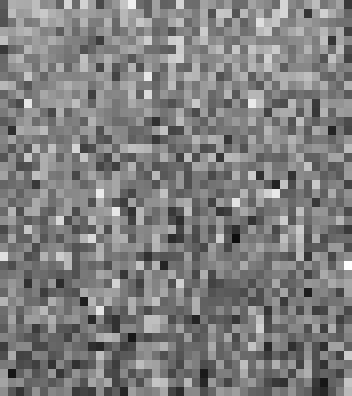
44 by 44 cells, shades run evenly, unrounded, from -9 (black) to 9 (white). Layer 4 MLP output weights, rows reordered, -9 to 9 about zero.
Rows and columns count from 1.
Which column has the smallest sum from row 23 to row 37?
29
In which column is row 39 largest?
32
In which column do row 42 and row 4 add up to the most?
38
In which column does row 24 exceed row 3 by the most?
15
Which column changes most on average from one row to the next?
44
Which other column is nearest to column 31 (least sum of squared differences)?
24
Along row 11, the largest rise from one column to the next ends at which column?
19
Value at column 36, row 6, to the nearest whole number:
1
